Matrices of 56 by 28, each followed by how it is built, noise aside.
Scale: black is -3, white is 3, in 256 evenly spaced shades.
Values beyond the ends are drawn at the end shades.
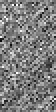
Hankel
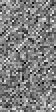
Hankel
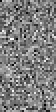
noise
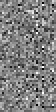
uneven columns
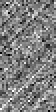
Hankel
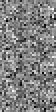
repeating rows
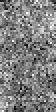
smooth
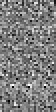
repeating columns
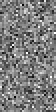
noise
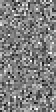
noise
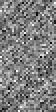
Hankel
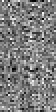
low rank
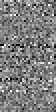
uneven rows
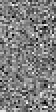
low rank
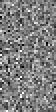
uneven columns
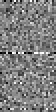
uneven rows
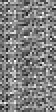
repeating rows
